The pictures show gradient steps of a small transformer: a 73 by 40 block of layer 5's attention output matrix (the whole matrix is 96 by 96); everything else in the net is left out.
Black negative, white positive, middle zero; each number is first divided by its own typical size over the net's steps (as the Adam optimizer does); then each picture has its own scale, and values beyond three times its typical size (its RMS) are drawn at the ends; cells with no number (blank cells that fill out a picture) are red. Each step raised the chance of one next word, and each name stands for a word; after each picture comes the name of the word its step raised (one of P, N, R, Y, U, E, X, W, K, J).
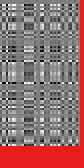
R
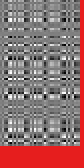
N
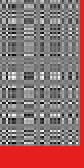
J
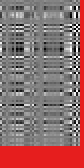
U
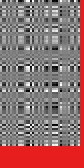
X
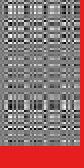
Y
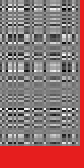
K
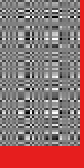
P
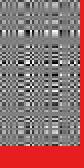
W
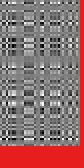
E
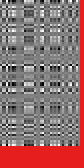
X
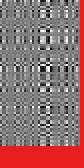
X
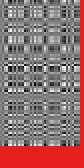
X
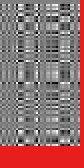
R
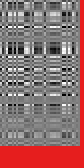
U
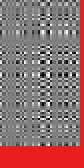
W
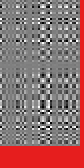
Y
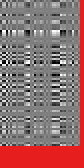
W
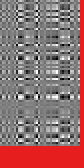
N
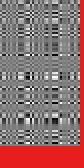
J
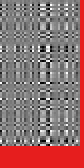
R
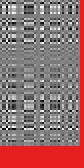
Y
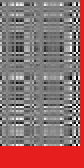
R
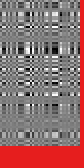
U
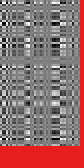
E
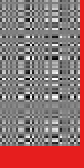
N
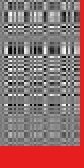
U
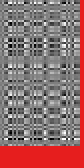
E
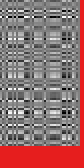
P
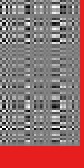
Y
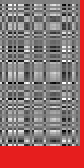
R
